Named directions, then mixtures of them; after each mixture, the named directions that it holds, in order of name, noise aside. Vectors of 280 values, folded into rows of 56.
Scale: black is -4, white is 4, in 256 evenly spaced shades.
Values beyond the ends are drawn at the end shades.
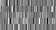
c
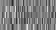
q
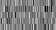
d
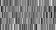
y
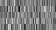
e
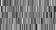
y.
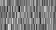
e.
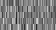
e, q, y.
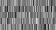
d, e.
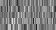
c, e, y.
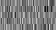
d.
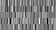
c, d.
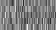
q.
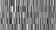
c, d, q.
